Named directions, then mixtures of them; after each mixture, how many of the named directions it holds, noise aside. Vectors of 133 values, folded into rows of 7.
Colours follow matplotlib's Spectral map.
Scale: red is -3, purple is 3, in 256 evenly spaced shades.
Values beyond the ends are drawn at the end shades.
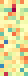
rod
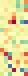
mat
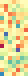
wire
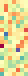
one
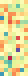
two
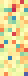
two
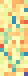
three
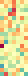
two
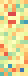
three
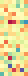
two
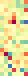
one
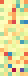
two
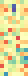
two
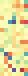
one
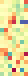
one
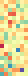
three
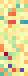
three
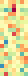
one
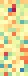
two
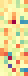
one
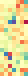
one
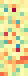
two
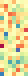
one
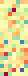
two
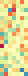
two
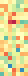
two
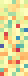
one
